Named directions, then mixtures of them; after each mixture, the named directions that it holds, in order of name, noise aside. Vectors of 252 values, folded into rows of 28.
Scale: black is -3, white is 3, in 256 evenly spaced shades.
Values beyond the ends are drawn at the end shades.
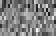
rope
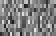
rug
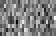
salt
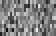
rope, rug, salt.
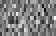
salt.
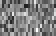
rope, rug, salt.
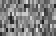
rope, rug, salt.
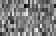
rope, rug, salt.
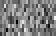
salt.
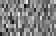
rug, salt.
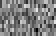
rope, rug.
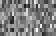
rope, rug, salt.
